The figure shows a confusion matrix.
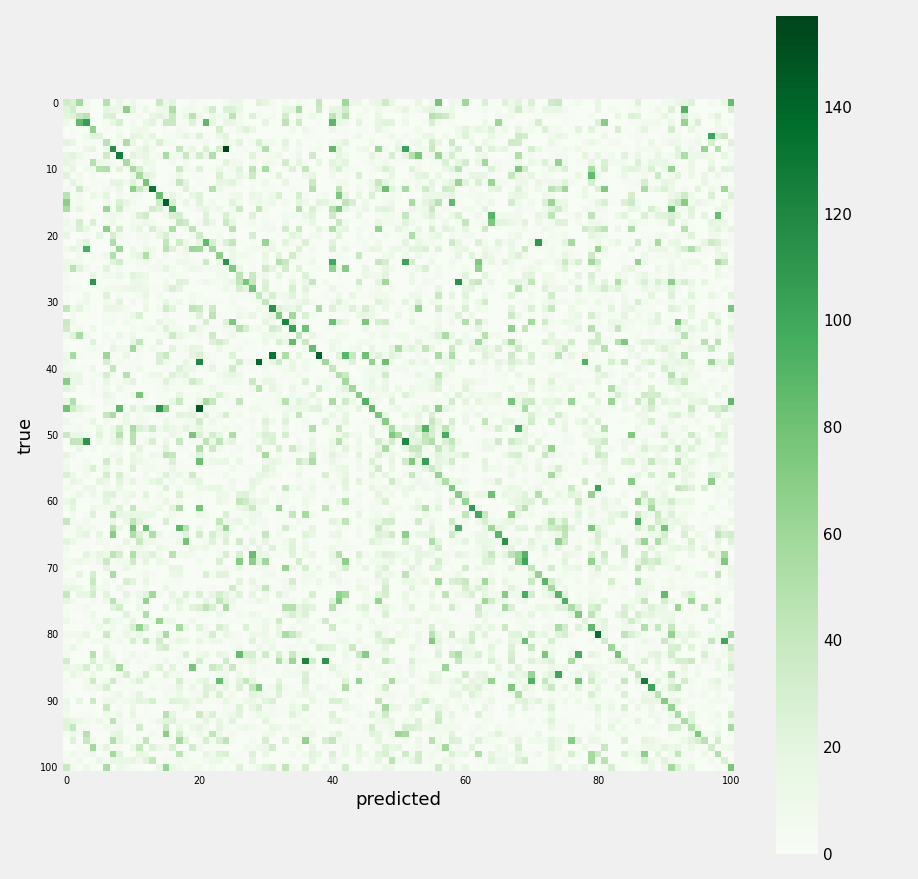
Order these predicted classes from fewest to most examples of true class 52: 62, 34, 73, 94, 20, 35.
62, 35, 94, 34, 20, 73
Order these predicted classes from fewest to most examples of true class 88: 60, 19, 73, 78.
78, 19, 60, 73
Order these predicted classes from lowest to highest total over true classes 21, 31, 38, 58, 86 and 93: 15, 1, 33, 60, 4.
4, 60, 1, 33, 15
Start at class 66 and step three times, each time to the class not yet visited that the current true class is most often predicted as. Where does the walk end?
59
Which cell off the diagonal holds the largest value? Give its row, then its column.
7, 24
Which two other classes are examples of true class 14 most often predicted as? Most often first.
41, 0
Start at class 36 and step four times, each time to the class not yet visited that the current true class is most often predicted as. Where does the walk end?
39
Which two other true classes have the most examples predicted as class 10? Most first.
64, 13
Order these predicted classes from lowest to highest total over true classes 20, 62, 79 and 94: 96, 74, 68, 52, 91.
96, 68, 74, 52, 91
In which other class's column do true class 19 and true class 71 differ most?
6
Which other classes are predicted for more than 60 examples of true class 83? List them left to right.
26, 45, 72, 77
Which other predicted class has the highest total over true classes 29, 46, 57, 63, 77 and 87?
20
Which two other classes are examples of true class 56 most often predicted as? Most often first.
73, 91
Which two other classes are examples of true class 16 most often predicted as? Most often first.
91, 41
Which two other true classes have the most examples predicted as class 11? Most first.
44, 79
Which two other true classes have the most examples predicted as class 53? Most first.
8, 31
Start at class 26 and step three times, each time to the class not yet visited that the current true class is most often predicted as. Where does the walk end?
69
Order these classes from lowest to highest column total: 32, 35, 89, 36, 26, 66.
66, 32, 35, 89, 26, 36
